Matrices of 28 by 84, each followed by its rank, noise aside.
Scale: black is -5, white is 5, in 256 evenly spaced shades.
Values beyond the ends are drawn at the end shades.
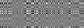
one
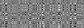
two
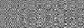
four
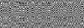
four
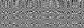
three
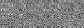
four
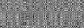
four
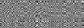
three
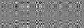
two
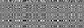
two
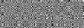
four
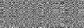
four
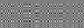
one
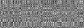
three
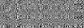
four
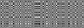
one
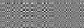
one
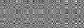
two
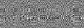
four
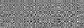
three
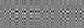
one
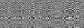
two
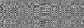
three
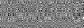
four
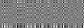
one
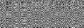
four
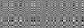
one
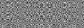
four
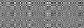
one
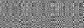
two
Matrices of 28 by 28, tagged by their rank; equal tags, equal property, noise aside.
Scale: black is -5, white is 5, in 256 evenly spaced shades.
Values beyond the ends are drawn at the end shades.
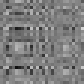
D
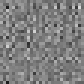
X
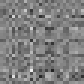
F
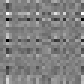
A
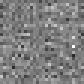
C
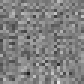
C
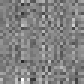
F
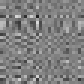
D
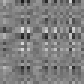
A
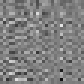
F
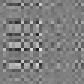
A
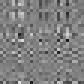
D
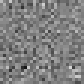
C
